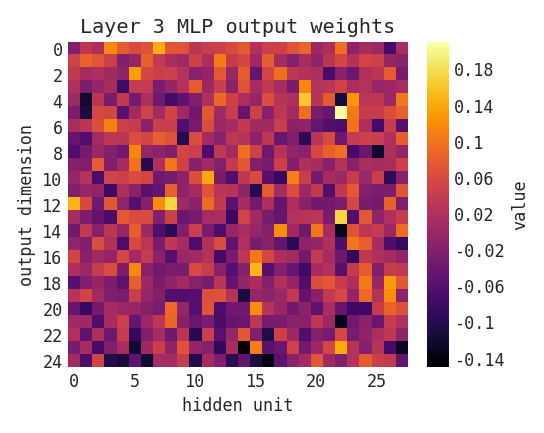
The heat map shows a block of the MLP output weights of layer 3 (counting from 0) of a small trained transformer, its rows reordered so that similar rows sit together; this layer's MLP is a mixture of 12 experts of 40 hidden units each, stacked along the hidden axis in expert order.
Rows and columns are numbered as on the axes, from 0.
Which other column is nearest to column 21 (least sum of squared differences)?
20
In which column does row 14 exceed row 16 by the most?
23
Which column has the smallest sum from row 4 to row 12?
1
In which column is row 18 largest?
26
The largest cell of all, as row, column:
5, 22
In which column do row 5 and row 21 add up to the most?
8
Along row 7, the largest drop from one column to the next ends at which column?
9
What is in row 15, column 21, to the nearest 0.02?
0.02
